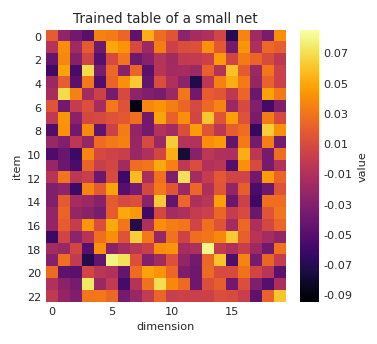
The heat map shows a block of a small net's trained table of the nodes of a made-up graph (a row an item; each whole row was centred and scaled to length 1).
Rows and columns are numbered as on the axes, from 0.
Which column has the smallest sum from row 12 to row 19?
17
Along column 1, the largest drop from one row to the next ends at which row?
6
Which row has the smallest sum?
10
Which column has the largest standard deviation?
7
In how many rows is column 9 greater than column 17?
21
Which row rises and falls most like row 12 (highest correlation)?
14
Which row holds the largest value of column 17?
2
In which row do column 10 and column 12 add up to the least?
4
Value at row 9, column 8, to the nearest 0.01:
0.01
